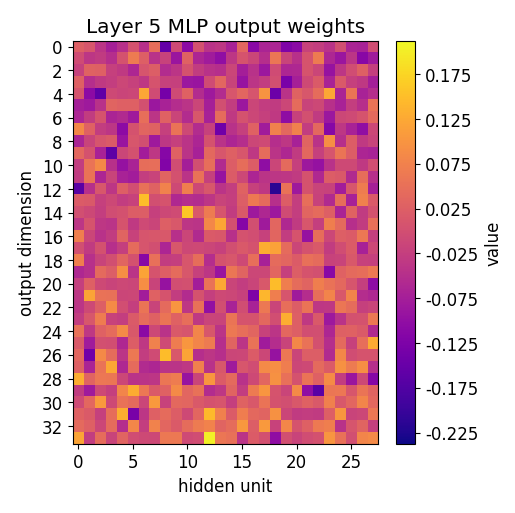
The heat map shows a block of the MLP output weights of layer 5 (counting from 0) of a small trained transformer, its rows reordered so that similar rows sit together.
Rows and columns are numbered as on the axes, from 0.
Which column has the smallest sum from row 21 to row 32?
6
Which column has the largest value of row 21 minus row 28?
25
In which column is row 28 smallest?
27
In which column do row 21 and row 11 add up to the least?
16
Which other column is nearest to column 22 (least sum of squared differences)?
21
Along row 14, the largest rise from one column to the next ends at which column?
10
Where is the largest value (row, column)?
33, 12
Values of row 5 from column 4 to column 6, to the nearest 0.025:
0.025 0.025 0
